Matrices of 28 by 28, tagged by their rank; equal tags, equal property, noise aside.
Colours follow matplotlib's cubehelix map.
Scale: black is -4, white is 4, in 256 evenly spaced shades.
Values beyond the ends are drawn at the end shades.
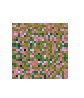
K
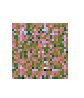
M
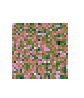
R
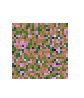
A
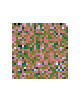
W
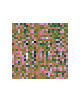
M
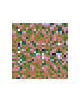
W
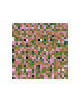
M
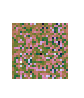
M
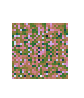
W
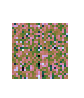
W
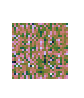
K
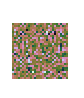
K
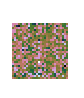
K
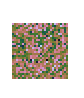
A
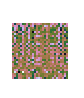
W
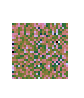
W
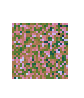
A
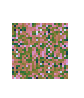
K
